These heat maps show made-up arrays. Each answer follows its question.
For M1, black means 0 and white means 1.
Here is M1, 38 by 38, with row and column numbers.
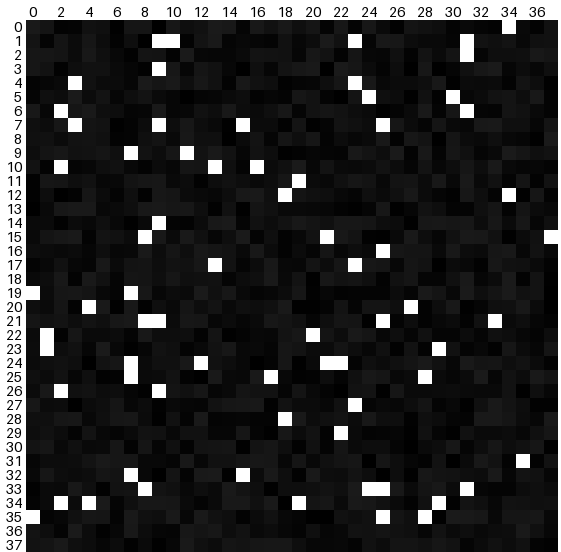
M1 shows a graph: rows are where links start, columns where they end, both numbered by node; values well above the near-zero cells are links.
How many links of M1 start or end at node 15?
5
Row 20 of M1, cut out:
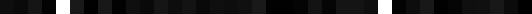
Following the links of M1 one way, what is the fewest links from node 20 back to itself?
5
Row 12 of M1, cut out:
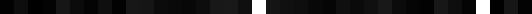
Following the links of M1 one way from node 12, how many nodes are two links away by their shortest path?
4
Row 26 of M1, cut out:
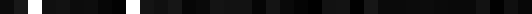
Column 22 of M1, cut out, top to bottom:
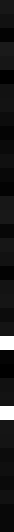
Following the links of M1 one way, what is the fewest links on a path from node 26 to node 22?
7
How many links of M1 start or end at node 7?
9
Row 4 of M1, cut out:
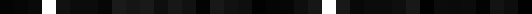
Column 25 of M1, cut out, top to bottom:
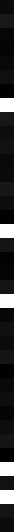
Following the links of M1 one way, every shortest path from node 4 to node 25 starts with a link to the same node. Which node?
node 3
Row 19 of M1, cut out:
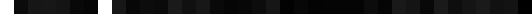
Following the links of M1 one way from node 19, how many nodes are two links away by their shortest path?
5
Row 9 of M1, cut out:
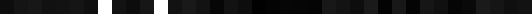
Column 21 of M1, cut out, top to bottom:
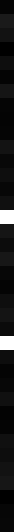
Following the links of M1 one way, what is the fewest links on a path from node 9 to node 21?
3
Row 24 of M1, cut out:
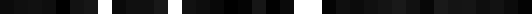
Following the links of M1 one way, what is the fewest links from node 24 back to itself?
3
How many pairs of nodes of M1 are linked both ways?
3
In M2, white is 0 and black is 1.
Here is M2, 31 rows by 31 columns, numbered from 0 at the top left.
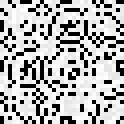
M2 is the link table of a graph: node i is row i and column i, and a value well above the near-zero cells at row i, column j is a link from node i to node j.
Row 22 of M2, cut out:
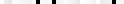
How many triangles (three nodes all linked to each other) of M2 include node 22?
2
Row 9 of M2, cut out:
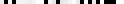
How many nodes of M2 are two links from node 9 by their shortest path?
2
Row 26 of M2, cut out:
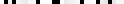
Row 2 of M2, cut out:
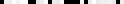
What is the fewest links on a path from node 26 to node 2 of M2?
4
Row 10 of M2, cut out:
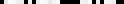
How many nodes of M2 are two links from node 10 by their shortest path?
5
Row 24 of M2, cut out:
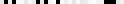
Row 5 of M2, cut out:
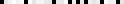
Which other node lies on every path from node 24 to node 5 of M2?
node 13
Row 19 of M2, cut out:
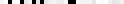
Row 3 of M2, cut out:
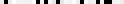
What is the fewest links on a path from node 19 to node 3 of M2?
4
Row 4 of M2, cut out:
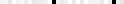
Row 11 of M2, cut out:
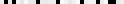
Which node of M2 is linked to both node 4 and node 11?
node 28
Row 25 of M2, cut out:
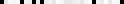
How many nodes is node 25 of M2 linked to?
6
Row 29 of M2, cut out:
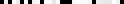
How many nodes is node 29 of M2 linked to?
10
